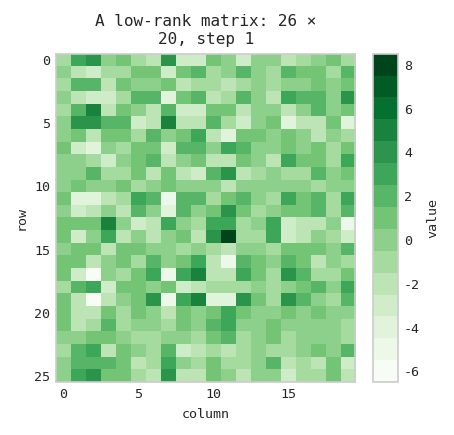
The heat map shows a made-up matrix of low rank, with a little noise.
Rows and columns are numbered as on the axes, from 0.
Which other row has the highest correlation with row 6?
16
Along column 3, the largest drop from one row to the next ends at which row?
15
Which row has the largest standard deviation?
19
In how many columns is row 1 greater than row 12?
8
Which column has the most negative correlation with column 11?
13
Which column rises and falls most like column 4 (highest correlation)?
1
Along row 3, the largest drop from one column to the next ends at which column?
7
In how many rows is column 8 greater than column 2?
13
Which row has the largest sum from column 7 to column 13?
14
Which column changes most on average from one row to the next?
2
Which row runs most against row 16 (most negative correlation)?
9
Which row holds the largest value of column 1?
5
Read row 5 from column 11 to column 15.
-1 -3 0 1 -4
